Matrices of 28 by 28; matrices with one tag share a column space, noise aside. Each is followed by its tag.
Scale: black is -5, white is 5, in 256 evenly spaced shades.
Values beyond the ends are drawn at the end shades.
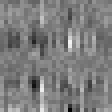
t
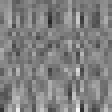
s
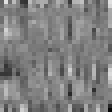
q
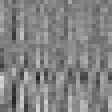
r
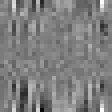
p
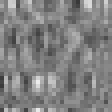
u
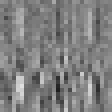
r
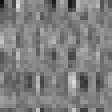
u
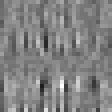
t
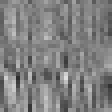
r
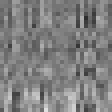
s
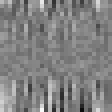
p
